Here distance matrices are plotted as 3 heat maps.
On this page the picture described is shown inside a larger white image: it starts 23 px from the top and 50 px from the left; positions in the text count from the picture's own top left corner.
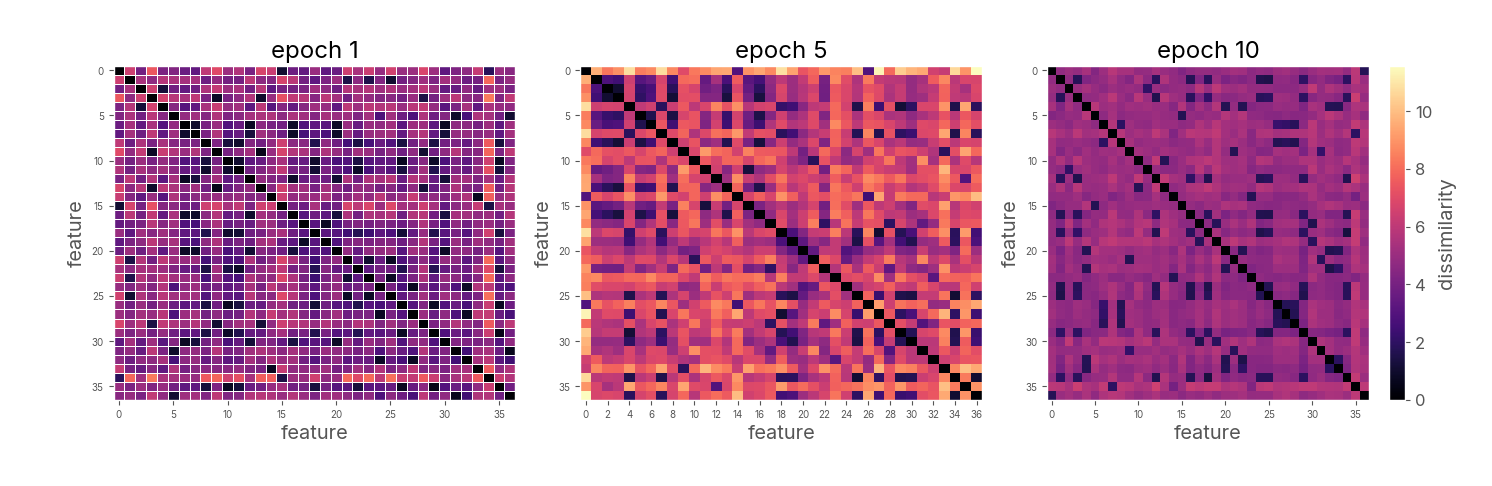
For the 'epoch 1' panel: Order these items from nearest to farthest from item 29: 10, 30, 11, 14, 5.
10, 11, 30, 5, 14
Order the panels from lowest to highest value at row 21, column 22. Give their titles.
epoch 1, epoch 10, epoch 5
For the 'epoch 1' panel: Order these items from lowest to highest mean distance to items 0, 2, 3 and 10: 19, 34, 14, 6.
6, 19, 14, 34
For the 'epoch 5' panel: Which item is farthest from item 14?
36
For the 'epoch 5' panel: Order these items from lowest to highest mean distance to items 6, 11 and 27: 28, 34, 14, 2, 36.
2, 34, 36, 28, 14
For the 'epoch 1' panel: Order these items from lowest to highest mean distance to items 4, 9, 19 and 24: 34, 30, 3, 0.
30, 3, 0, 34
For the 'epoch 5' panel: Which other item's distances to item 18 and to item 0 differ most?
27
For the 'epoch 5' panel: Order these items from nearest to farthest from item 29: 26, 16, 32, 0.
16, 32, 26, 0
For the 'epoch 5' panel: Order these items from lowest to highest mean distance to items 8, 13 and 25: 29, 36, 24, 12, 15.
15, 29, 36, 12, 24
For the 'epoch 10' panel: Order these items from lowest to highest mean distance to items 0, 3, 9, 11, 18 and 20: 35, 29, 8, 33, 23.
29, 33, 23, 8, 35
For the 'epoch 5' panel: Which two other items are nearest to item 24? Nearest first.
20, 21
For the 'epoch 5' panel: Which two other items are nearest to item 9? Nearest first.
33, 20
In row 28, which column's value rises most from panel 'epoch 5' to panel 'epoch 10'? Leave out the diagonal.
17
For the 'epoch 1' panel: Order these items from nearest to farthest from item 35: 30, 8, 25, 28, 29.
29, 8, 30, 25, 28
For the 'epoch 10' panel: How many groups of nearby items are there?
11
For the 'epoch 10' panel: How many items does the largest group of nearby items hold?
9
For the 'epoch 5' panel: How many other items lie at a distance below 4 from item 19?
10
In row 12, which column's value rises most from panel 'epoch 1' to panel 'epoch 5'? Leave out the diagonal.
7
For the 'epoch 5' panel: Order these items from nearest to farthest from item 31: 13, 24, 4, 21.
13, 4, 24, 21
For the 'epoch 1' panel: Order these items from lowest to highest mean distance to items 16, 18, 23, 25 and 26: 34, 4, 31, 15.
31, 4, 15, 34
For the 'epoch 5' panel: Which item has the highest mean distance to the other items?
0
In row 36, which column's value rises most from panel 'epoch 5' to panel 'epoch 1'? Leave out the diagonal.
34
